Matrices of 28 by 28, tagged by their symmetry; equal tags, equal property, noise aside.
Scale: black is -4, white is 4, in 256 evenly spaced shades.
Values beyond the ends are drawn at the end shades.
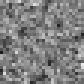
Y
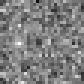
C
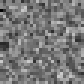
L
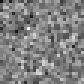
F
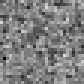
F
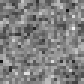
F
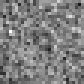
Y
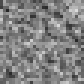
Y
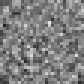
Y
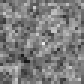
Y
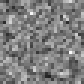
Y
